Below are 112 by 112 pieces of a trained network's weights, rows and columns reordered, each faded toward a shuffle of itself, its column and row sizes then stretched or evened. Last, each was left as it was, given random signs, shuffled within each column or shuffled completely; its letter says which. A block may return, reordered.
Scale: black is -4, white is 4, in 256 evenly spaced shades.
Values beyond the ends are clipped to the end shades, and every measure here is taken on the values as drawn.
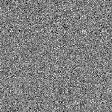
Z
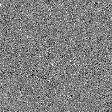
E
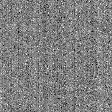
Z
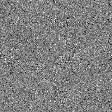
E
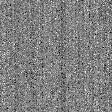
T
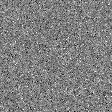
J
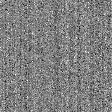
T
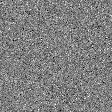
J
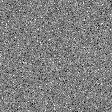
J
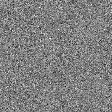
T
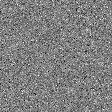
J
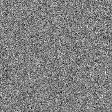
T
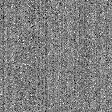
T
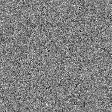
T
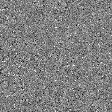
E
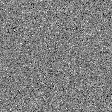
J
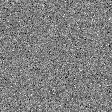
J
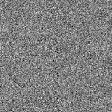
Z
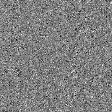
E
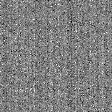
Z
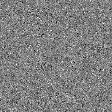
E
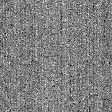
Z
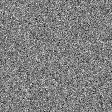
J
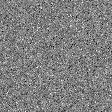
J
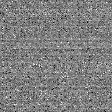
Z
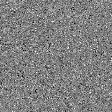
E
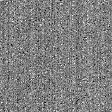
Z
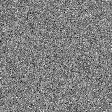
J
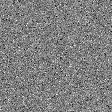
J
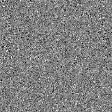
E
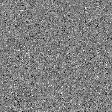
E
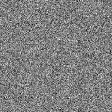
Z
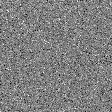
J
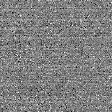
Z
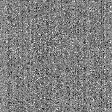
Z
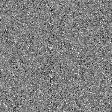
T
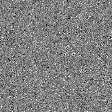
E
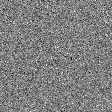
J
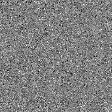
E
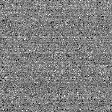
Z
